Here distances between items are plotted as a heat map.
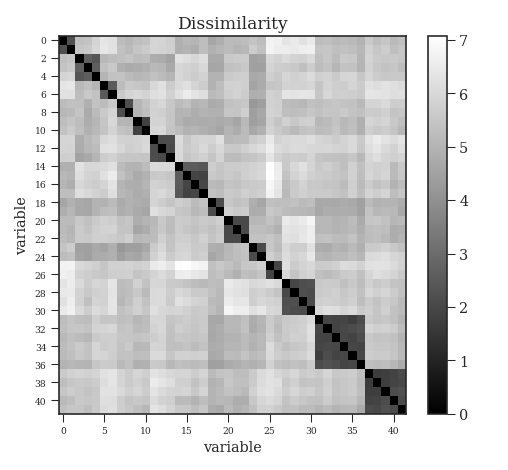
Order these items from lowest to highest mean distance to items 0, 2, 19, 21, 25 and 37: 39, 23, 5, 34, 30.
39, 23, 34, 5, 30
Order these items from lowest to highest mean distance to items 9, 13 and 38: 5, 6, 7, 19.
19, 7, 5, 6
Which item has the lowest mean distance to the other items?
36
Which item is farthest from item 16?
25
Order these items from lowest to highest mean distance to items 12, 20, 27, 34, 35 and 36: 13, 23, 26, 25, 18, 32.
32, 13, 18, 23, 26, 25
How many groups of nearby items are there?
14
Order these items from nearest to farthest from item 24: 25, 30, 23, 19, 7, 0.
23, 7, 19, 0, 25, 30
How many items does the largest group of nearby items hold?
6
